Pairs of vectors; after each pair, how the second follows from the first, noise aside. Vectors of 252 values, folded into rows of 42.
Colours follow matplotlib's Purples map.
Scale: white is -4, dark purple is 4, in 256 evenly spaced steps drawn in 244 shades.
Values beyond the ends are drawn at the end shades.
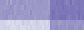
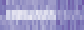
wrapped around.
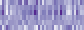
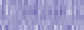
shrunk.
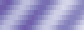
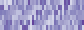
sign-scrambled.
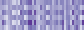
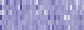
reversed, partly zeroed.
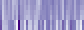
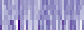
copied.
